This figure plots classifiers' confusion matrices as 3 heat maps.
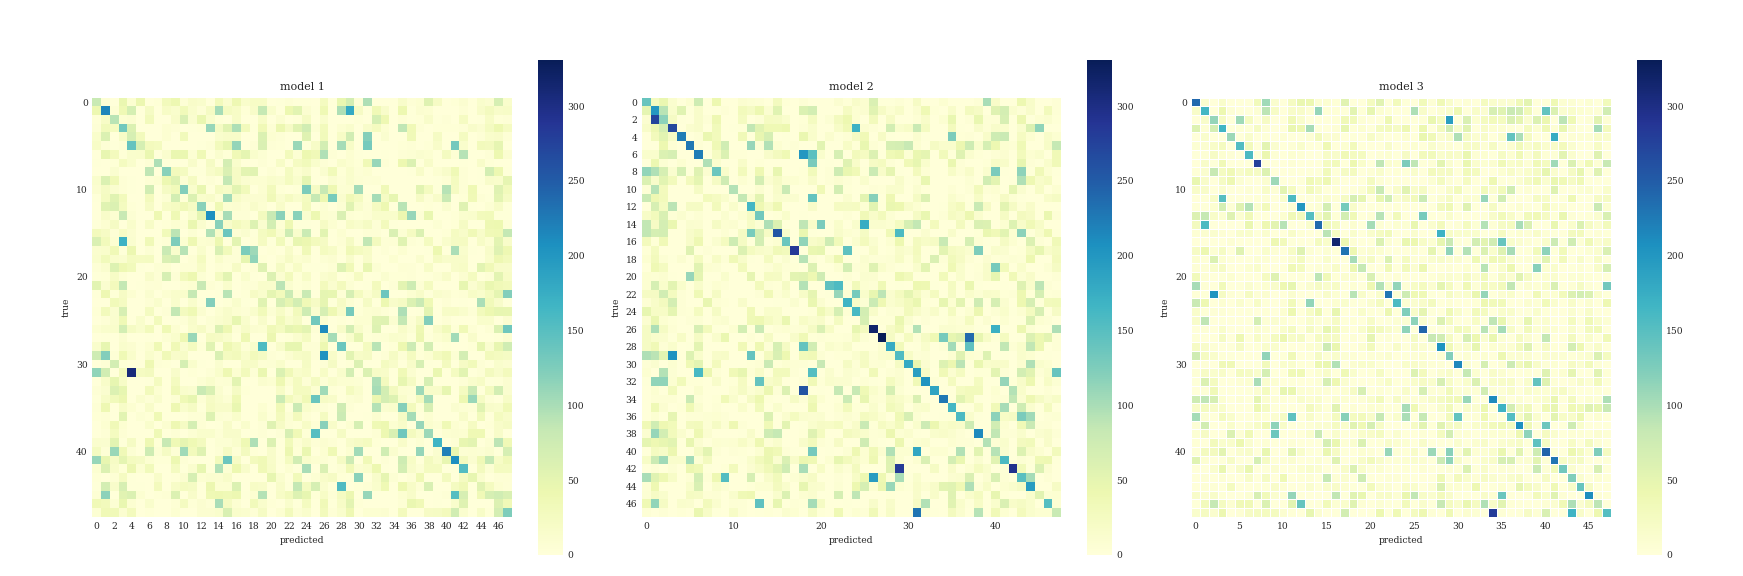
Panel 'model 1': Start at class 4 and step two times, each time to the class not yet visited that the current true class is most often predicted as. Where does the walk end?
0
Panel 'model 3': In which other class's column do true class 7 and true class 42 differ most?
24
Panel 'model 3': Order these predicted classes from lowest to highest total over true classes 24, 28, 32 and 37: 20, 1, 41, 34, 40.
41, 34, 20, 1, 40
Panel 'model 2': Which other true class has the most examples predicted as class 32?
46
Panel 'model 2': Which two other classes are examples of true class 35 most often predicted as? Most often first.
41, 43
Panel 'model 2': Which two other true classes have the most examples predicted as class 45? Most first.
3, 21
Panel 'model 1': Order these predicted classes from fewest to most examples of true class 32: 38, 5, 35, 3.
5, 3, 35, 38
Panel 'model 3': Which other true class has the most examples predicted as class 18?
22
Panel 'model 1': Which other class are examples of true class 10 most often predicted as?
24
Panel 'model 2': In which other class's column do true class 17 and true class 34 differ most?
38
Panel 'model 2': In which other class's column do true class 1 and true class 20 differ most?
5
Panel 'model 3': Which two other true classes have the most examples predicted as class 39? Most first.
32, 19
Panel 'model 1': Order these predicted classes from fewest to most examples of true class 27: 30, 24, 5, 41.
5, 24, 30, 41
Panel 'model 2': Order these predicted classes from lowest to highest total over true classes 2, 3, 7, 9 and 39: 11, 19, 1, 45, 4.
4, 11, 45, 19, 1
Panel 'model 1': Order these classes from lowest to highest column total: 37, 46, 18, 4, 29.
18, 37, 4, 29, 46
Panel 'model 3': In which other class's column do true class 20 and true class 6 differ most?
14
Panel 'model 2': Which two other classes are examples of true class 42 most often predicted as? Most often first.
29, 18
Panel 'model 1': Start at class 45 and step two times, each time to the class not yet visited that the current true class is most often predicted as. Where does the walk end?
15
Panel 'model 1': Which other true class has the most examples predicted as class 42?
6
